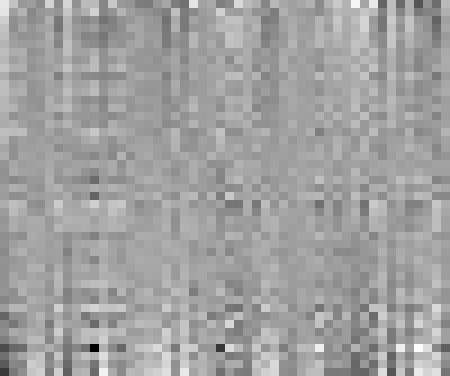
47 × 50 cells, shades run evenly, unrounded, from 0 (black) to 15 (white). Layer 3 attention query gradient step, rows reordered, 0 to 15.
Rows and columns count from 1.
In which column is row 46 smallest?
1
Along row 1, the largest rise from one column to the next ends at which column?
22
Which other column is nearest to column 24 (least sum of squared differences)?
35
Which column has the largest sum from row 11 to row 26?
40
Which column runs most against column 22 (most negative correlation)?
20
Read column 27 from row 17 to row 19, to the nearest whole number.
8 9 10
